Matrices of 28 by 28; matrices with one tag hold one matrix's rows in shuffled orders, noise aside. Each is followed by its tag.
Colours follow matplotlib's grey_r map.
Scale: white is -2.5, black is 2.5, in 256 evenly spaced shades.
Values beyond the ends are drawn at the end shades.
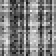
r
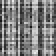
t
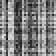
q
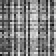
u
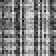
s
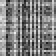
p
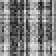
r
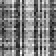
s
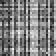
u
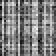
t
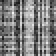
s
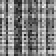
q
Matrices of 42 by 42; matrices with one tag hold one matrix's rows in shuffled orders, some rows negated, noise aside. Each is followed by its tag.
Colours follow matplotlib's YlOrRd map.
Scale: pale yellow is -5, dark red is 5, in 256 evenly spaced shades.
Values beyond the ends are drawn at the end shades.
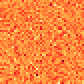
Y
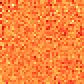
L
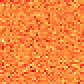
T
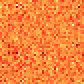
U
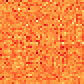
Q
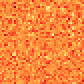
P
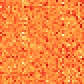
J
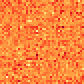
Q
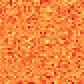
P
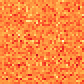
Q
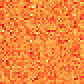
T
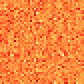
Y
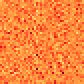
Y
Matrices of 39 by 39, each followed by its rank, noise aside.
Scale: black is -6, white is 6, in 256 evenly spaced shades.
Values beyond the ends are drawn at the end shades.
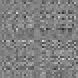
four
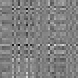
two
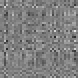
three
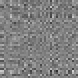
three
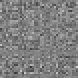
six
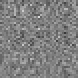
six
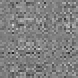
four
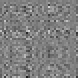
three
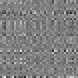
two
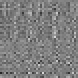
four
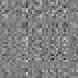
four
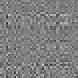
three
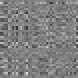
three
